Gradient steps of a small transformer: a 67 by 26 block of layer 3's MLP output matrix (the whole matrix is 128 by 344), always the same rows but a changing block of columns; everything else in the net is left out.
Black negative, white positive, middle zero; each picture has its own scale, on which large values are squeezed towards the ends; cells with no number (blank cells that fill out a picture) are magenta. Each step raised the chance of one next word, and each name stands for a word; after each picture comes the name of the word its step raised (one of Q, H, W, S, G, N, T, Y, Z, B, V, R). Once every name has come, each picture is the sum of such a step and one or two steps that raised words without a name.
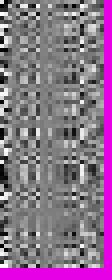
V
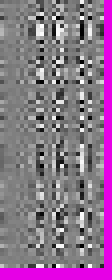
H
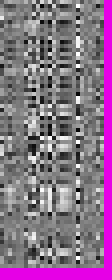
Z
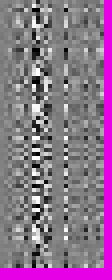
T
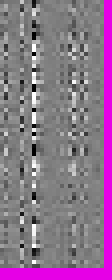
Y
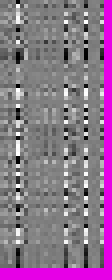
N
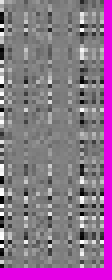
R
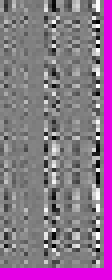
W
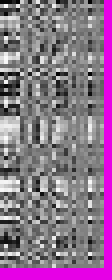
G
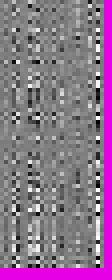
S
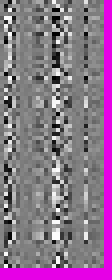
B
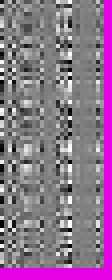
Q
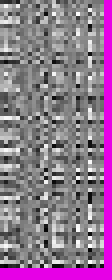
S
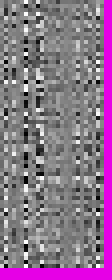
S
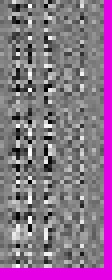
B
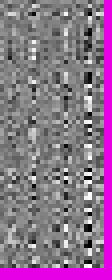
N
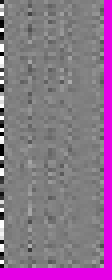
Y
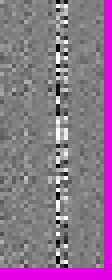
G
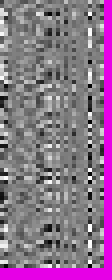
B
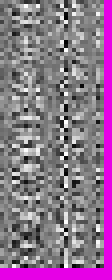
T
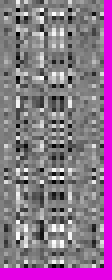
B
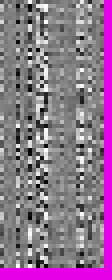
T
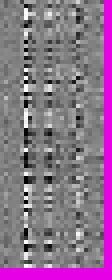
B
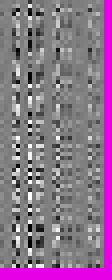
T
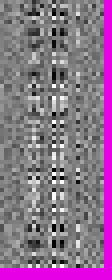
G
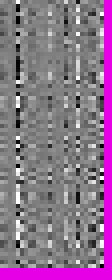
B
